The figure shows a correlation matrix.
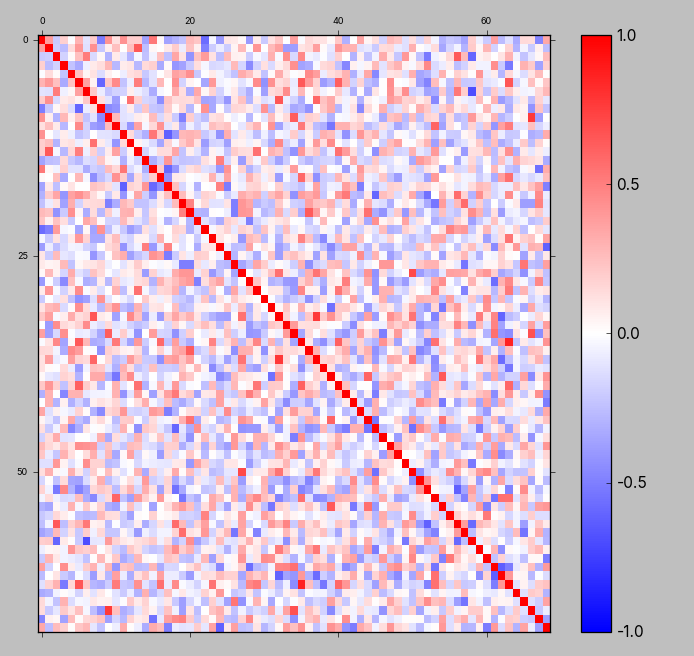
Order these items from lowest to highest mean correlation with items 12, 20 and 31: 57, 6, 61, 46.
46, 6, 57, 61
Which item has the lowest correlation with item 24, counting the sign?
68
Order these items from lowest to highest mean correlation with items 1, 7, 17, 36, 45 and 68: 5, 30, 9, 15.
30, 15, 9, 5
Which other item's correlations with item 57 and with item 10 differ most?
53
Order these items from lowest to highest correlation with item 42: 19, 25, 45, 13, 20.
19, 20, 25, 13, 45
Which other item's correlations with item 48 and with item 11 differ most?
17
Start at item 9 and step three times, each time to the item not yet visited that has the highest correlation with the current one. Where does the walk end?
61
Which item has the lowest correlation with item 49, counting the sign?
58
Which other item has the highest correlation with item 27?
50
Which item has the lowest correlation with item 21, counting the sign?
28
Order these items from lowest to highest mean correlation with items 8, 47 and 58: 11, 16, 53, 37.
16, 11, 53, 37
